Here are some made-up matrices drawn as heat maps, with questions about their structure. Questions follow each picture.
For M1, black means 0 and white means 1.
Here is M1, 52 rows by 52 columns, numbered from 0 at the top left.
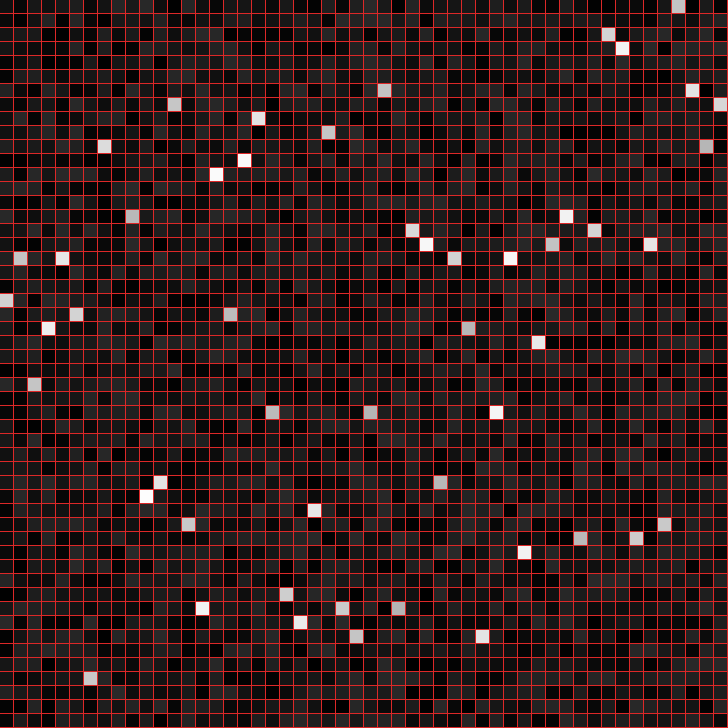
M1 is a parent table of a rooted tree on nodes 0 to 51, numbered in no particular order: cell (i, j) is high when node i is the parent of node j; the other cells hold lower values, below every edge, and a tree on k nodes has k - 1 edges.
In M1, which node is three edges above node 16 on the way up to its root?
18
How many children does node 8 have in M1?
1
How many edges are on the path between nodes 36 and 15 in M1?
8
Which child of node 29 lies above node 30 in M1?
35
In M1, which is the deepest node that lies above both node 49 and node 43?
6
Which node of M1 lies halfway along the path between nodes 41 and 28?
24
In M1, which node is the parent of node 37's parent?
17
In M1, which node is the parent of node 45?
38
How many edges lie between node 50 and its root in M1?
8
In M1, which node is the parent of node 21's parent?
3
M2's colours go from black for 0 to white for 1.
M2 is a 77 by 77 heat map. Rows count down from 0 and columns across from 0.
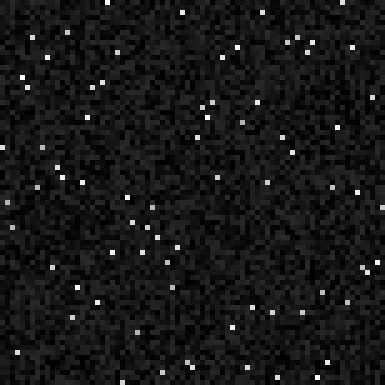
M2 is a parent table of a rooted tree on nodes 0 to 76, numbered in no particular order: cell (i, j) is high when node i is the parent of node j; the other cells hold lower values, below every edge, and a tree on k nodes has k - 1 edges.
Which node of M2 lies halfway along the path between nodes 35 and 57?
54
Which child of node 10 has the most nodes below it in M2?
23
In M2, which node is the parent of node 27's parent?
37
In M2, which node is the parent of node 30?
41
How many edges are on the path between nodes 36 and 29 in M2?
3
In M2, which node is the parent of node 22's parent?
61
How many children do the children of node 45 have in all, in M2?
4
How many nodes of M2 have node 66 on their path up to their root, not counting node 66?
5
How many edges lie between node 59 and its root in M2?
7
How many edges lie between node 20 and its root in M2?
4
